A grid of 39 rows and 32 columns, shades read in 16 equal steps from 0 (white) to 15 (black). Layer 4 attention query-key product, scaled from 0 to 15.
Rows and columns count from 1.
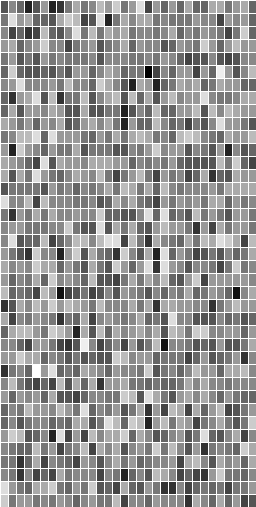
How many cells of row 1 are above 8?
12
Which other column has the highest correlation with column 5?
7
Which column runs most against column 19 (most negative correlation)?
28
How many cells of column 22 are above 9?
2
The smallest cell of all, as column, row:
5, 29
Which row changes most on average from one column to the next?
20
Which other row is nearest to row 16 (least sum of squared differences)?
39
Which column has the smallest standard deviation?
23
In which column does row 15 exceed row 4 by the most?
6
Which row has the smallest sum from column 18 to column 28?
26
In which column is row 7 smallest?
3
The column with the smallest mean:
15
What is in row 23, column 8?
14
